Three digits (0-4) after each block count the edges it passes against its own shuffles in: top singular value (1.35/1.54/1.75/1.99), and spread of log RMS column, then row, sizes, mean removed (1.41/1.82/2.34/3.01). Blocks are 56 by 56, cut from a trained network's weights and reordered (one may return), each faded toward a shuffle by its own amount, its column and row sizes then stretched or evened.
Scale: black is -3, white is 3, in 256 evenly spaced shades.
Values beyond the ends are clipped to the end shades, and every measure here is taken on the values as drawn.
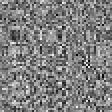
4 2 0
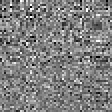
3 2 2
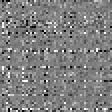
0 3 4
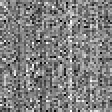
2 2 1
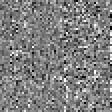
0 3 0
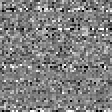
1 0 4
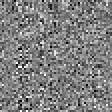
3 3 0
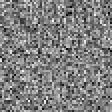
3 0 0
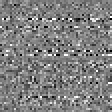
3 0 4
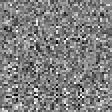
3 2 1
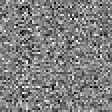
3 2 1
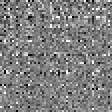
2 3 3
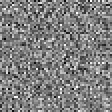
4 0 2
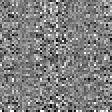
3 3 2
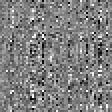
3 4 1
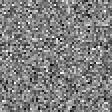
1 0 0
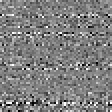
3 0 4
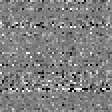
1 1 4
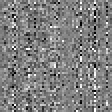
4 4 1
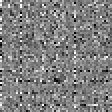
1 3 3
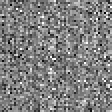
1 2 0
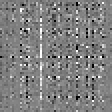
4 4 3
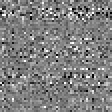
2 2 4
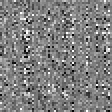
0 4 2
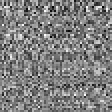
4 1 3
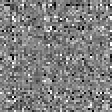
2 2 3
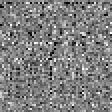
2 2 3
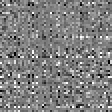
1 4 4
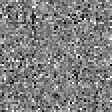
0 1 2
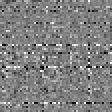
2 1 4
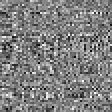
4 0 3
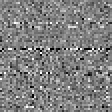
2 1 3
